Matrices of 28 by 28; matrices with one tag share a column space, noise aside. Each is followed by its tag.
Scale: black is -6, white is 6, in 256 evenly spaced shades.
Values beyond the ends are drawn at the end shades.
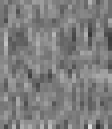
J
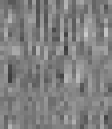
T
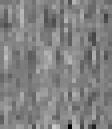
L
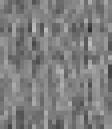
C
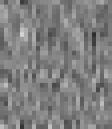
J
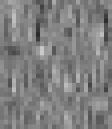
T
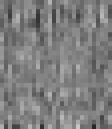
L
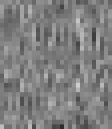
J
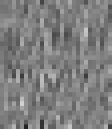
J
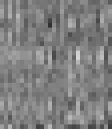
L
